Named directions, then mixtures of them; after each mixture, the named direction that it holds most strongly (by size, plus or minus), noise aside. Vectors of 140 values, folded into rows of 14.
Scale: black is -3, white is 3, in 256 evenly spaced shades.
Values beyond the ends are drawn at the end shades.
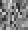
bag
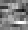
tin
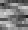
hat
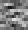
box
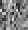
bag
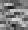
box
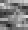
hat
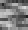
hat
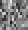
bag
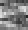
hat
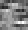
tin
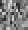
bag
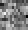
hat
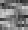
hat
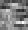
tin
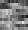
hat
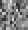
bag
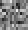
bag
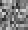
bag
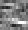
tin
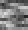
hat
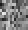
bag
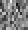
bag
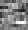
tin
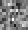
bag
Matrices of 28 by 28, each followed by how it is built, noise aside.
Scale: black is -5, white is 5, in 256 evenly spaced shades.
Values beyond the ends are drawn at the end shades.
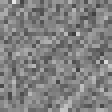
Hankel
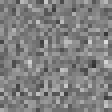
low rank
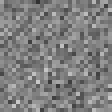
Hankel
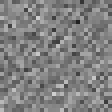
Hankel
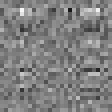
low rank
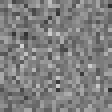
uneven columns
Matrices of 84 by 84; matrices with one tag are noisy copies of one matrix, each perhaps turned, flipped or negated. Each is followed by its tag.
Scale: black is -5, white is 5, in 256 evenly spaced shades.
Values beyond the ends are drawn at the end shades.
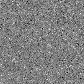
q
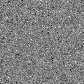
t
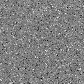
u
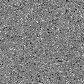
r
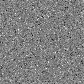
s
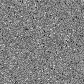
s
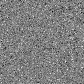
t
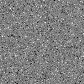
r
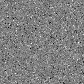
u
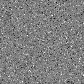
s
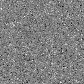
q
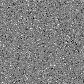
s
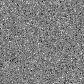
q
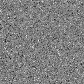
u
